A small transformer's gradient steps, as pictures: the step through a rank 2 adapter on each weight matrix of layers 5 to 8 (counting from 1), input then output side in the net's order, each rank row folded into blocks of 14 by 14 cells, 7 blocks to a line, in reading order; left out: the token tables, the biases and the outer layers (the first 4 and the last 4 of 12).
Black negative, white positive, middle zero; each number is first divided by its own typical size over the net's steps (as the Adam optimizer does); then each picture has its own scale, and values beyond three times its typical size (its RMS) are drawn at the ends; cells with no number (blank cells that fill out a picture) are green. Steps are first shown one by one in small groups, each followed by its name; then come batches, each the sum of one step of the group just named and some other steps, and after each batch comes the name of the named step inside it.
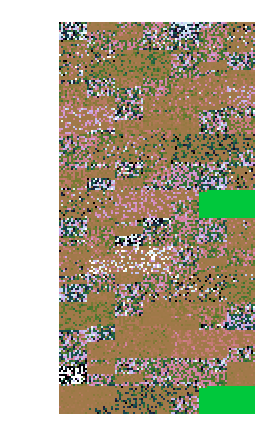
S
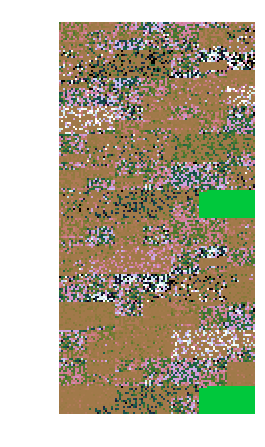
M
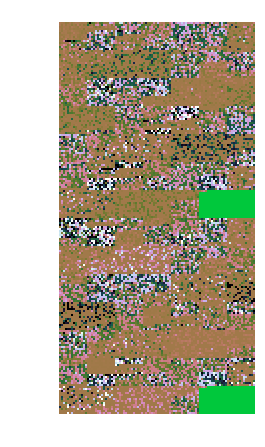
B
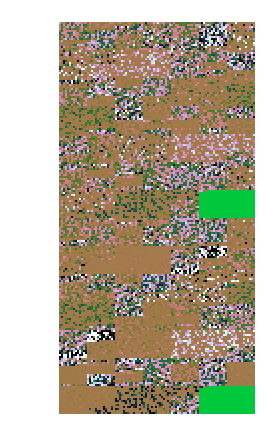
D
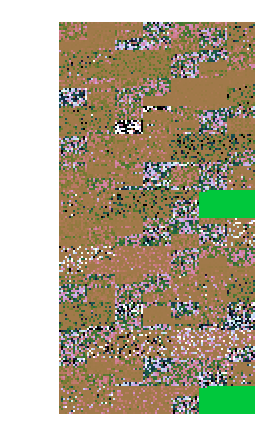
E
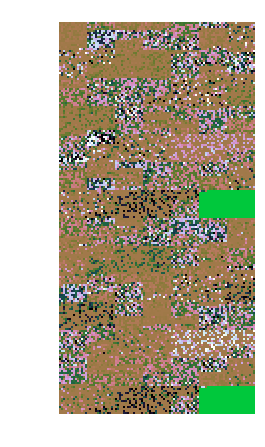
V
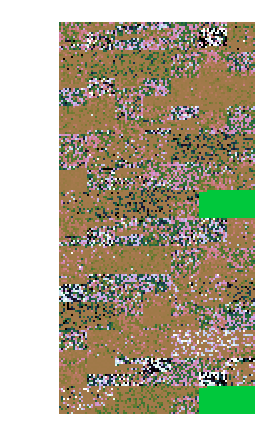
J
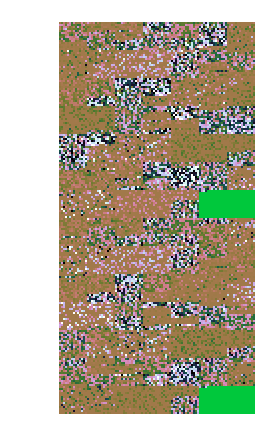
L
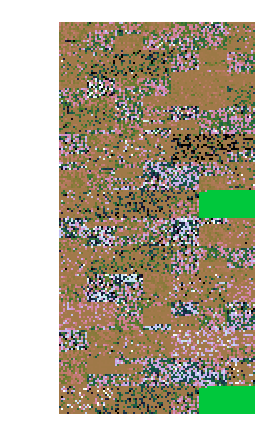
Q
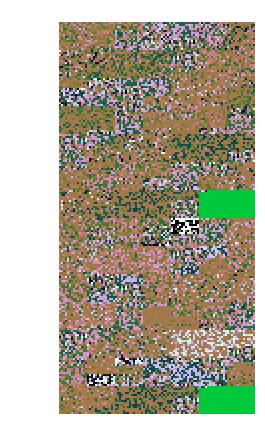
J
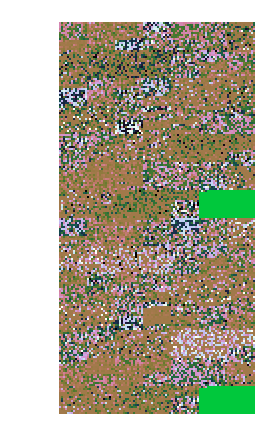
E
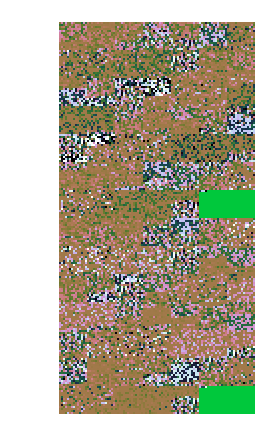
L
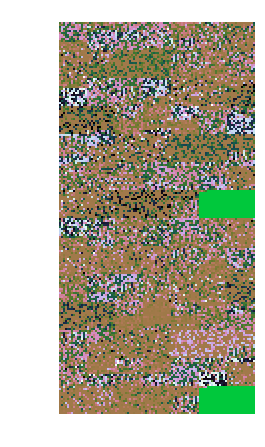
B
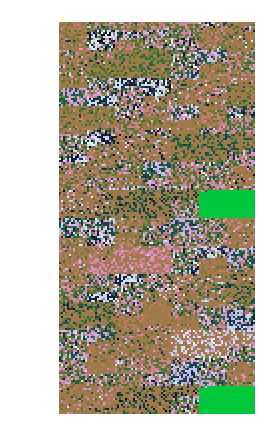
B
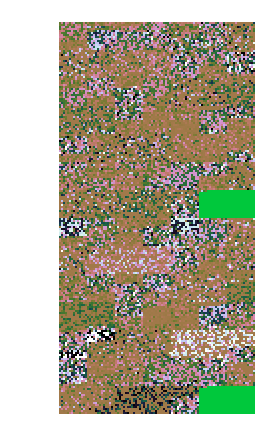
D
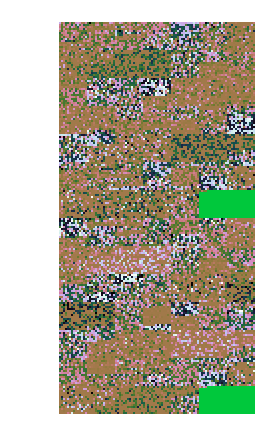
B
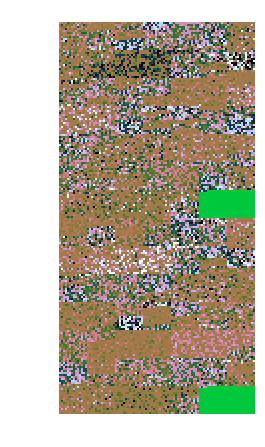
M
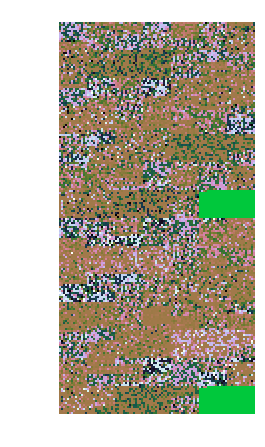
J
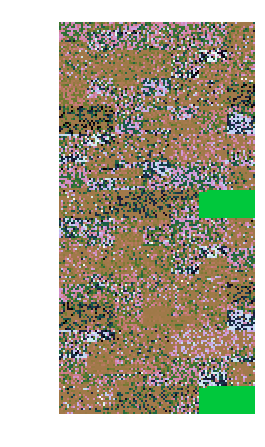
B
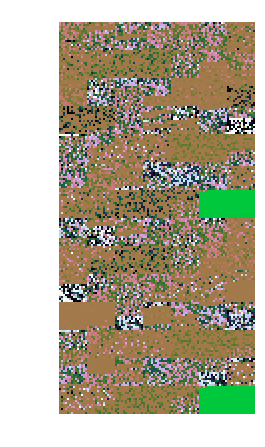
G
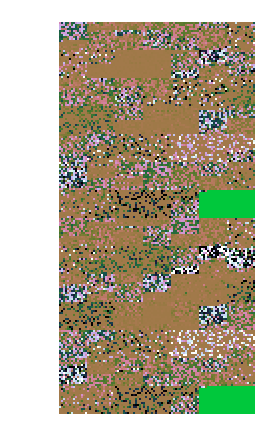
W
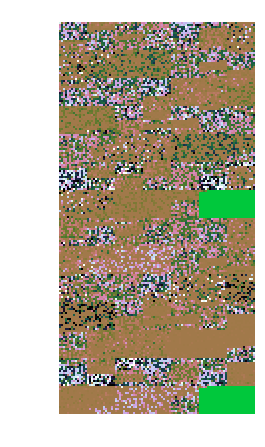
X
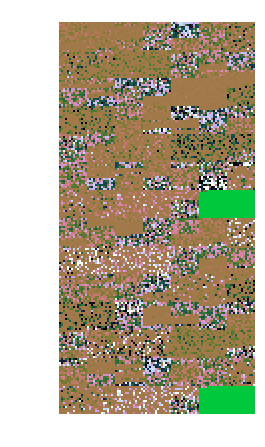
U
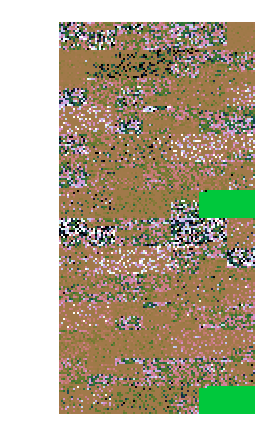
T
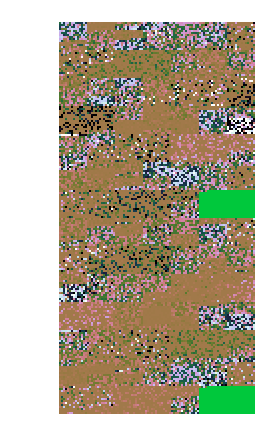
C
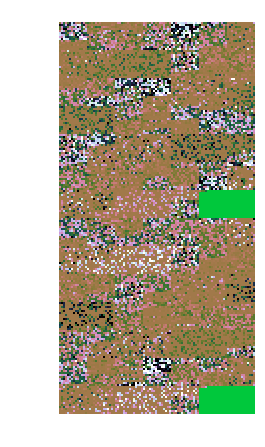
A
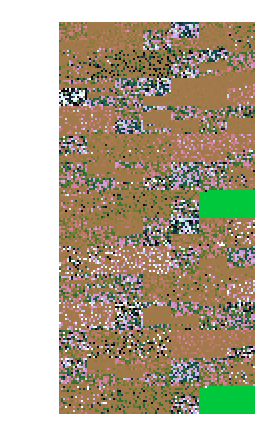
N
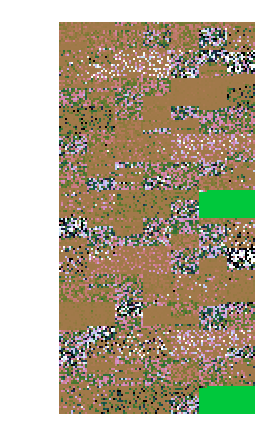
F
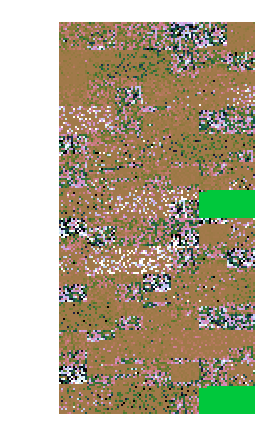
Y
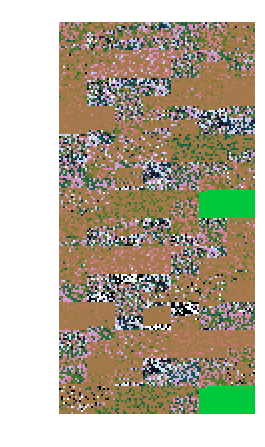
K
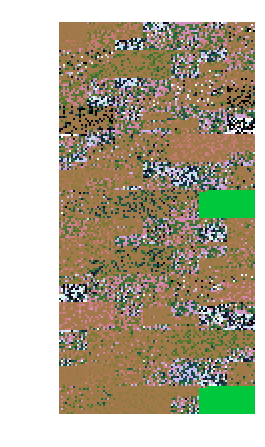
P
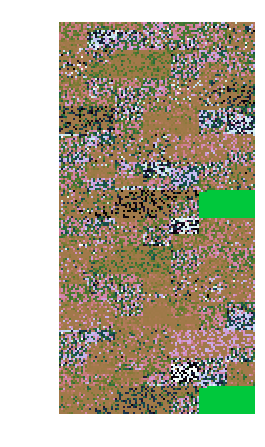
P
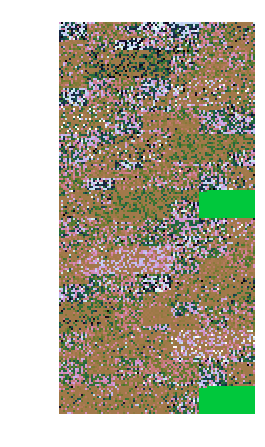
P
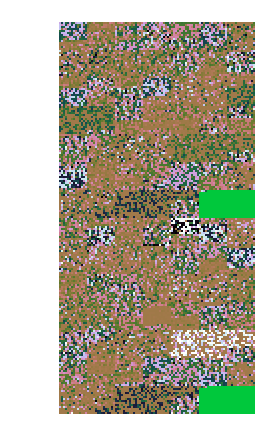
F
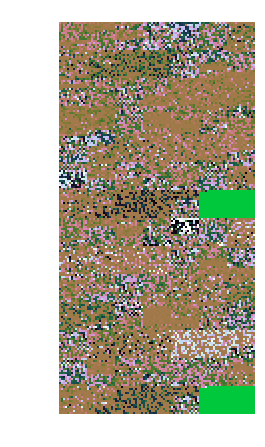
N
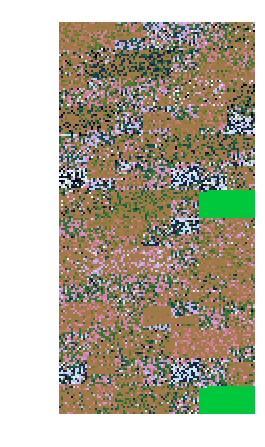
C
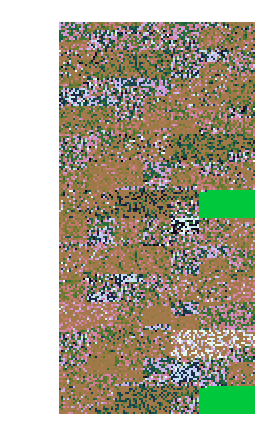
K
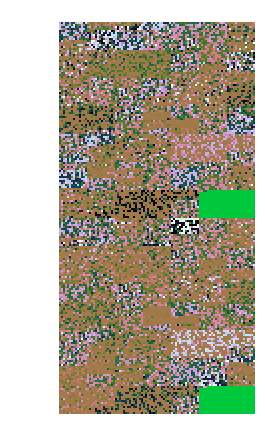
P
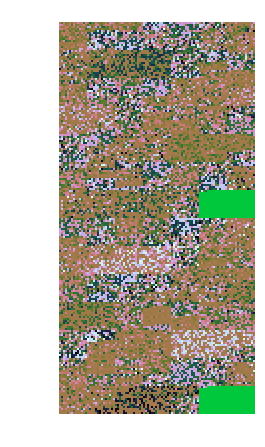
Y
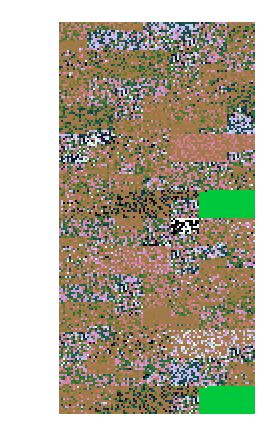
N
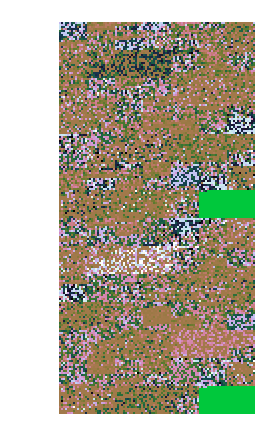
Y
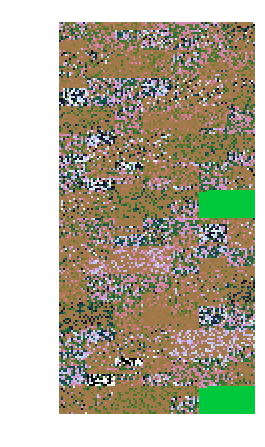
W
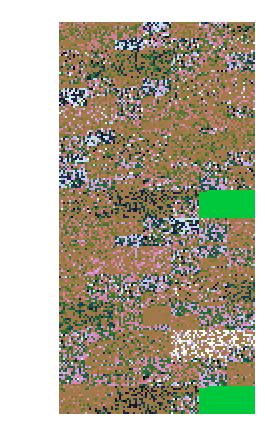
W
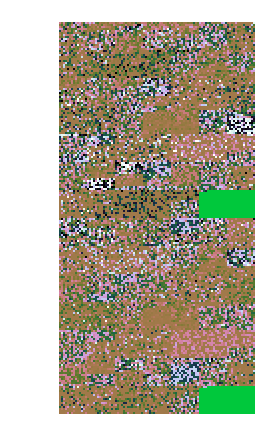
T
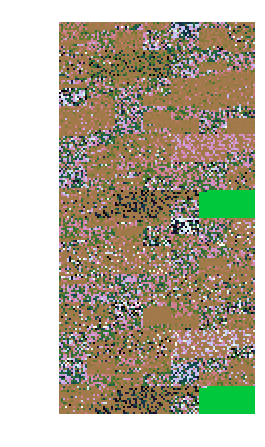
N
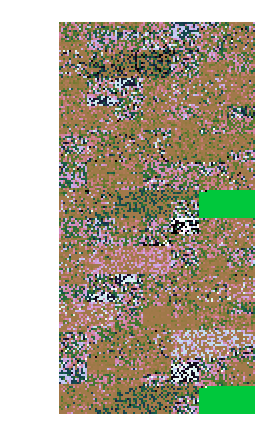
N
